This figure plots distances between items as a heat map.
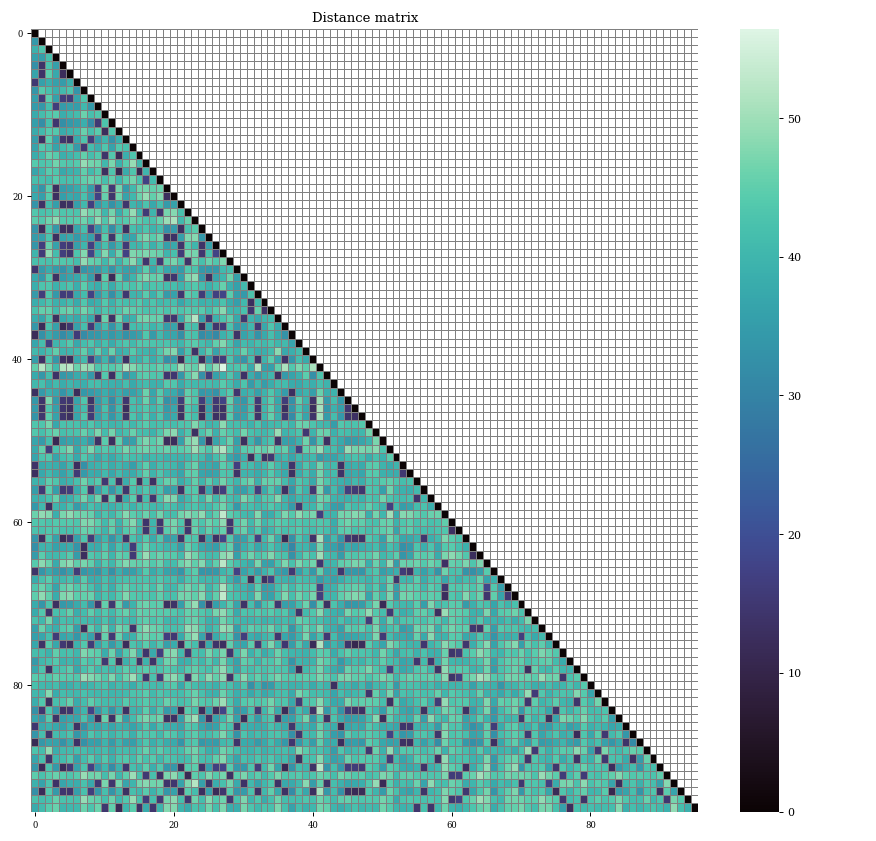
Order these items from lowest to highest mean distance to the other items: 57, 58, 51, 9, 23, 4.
4, 9, 58, 57, 51, 23
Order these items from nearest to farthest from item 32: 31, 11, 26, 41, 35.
26, 11, 35, 31, 41
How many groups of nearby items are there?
12
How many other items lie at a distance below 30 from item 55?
7
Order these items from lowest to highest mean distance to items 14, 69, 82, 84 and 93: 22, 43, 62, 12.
62, 43, 12, 22
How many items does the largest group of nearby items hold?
21
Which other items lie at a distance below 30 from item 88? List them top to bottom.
48, 72, 81
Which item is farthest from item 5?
41
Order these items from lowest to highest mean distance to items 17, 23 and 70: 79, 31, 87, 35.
35, 87, 31, 79
